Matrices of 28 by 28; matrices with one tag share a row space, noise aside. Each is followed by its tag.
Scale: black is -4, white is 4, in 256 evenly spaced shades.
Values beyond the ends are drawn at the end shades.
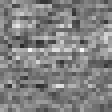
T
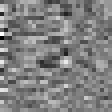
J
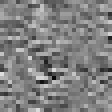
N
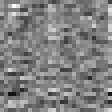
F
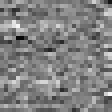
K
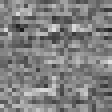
T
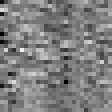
J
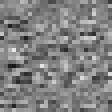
F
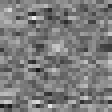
N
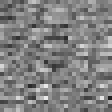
N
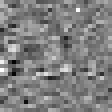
J
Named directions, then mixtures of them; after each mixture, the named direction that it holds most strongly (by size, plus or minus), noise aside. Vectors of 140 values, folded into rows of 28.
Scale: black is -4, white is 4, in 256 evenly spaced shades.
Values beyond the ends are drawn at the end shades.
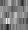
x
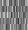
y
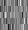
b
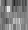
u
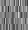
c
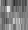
u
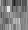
u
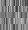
c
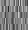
c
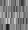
x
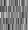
b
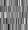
b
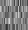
c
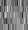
b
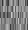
y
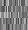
y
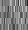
c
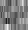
x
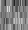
u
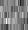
x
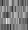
x
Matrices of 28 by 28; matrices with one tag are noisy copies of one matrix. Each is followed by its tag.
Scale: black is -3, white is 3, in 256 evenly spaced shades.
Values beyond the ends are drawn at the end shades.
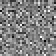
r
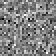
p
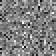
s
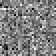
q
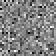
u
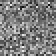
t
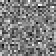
u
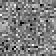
q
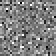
t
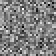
t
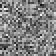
q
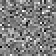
r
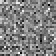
t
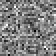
q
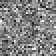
q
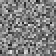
p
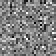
r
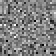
p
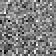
p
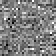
q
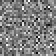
s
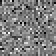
s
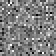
u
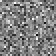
t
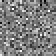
r
